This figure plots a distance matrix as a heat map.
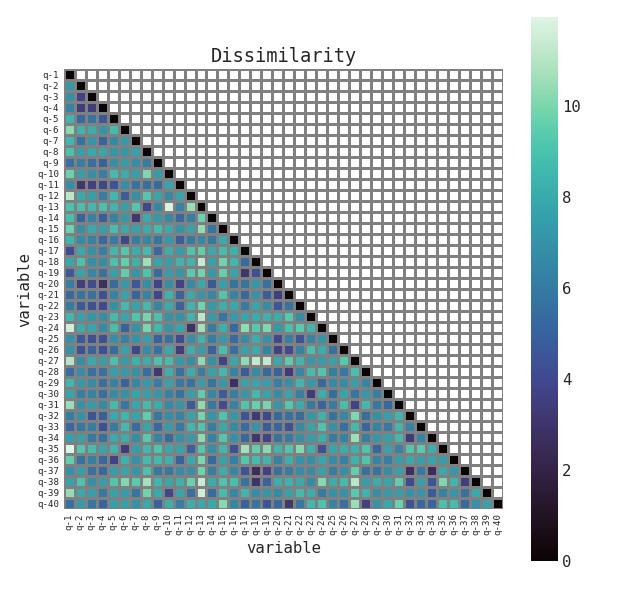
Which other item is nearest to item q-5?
q-36
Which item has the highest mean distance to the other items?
q-13
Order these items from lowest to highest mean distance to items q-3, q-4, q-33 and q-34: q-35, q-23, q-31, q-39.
q-39, q-23, q-31, q-35
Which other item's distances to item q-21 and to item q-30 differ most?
q-23
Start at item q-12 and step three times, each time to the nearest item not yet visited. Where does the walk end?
q-6
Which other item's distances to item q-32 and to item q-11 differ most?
q-18
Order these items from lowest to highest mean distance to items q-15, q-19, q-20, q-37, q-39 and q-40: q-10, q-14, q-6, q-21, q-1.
q-21, q-14, q-10, q-1, q-6
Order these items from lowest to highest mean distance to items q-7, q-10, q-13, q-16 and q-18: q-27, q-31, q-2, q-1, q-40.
q-40, q-2, q-31, q-1, q-27
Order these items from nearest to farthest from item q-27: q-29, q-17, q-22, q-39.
q-29, q-22, q-39, q-17
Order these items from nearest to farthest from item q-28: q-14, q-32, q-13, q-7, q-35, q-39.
q-32, q-13, q-7, q-14, q-39, q-35
